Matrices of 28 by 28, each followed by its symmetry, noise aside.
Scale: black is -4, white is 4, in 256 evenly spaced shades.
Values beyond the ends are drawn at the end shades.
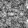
mirrored top to bottom.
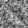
antisymmetric.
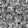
same after a half turn.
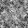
same after a half turn.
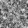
same after a half turn.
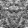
mirrored left to right.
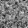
no symmetry.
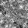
symmetric across the other diagonal.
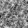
no symmetry.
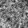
symmetric across the other diagonal.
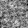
same after a half turn.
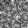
symmetric.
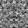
mirrored left to right.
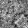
symmetric.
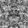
mirrored left to right.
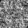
same after a half turn.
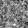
no symmetry.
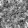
same after a half turn.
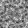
same after a half turn.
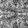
mirrored top to bottom.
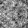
mirrored top to bottom.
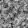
symmetric.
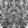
mirrored left to right.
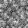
symmetric.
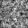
mirrored top to bottom.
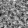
antisymmetric.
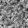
symmetric across the other diagonal.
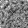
symmetric.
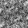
same after a half turn.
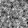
no symmetry.
